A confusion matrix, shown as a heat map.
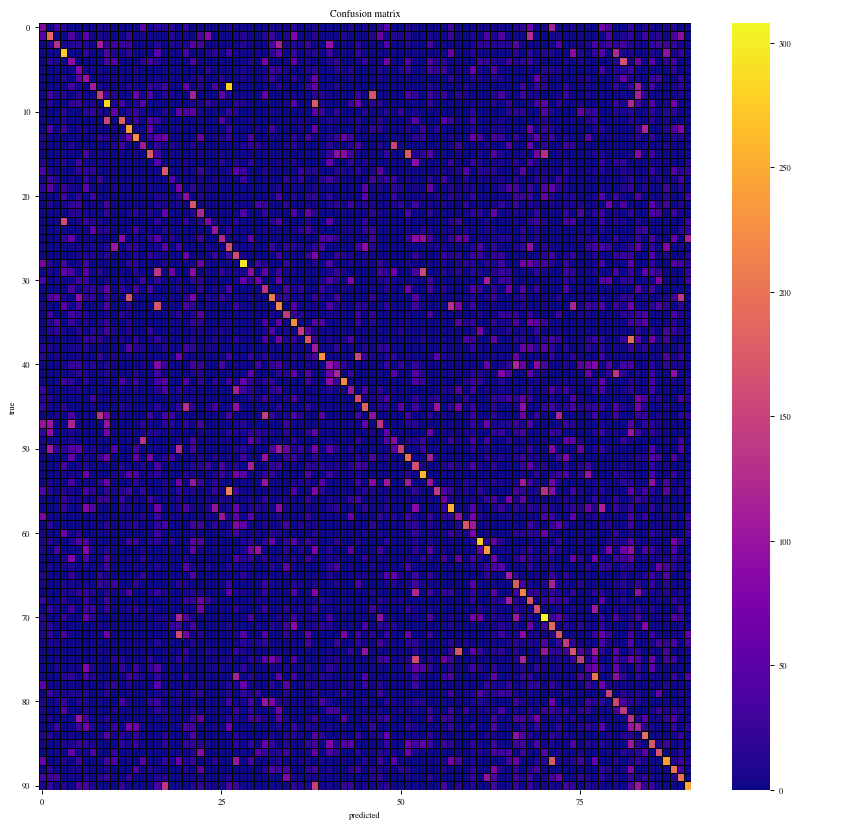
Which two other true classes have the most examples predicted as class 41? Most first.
15, 40
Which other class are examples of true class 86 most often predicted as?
22
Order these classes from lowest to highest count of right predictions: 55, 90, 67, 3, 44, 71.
55, 44, 71, 67, 90, 3
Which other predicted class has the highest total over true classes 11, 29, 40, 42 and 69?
16
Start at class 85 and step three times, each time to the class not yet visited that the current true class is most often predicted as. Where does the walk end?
60
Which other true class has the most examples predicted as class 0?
47
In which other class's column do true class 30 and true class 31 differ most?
62
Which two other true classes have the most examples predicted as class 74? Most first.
33, 3
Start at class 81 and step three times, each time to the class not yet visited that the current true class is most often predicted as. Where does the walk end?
52
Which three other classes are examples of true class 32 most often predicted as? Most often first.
12, 89, 5
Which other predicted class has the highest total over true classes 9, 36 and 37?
82
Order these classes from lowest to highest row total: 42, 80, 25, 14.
14, 80, 42, 25
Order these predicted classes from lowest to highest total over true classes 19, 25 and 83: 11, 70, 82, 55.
55, 70, 11, 82
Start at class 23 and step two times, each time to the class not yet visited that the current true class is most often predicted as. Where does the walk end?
80
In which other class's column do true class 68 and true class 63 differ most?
65
